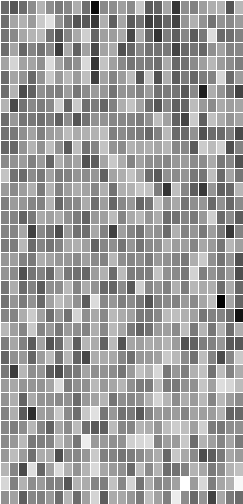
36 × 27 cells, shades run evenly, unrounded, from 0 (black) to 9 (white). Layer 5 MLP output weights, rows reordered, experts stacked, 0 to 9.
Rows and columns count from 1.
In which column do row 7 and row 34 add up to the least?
3
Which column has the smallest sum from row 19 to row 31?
27
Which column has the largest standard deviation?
11
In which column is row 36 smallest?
24
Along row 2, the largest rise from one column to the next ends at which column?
12
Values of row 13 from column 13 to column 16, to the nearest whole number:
6 6 7 6
